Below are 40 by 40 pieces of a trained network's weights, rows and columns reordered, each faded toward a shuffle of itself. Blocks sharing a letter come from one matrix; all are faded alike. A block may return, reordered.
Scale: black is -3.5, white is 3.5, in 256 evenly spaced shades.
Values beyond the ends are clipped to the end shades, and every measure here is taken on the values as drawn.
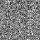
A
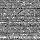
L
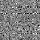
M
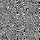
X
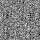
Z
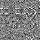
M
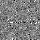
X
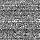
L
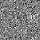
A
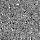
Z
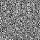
A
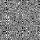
X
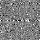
X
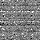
L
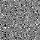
X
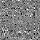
X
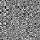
A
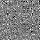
X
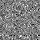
Z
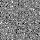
Z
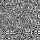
M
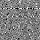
M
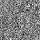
Z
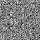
Z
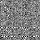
M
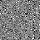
X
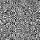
A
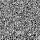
Z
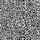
A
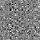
X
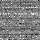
L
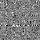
X
